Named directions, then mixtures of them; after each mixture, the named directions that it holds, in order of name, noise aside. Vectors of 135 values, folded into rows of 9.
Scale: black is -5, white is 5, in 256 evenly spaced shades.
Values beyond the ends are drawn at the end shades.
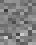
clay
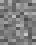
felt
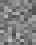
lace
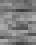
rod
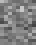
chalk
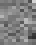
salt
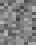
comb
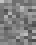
chalk, clay, felt.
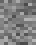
clay, felt, rod.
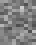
chalk, clay.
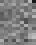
salt.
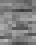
rod.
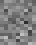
clay.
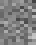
comb, salt.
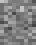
chalk.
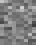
chalk.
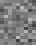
chalk, clay, lace.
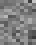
lace, salt.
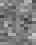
comb, salt.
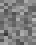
clay, comb.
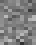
clay, lace, rod.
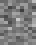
chalk, comb, felt.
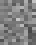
comb, felt, salt.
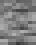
rod.
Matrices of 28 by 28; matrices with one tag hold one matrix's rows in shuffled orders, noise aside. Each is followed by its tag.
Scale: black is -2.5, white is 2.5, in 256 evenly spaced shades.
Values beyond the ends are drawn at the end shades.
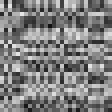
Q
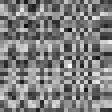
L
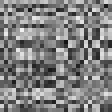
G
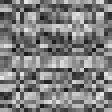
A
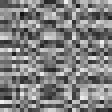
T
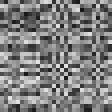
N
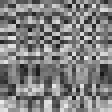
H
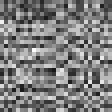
G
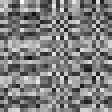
N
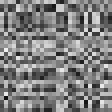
G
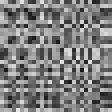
L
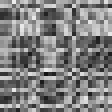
T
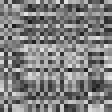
Q
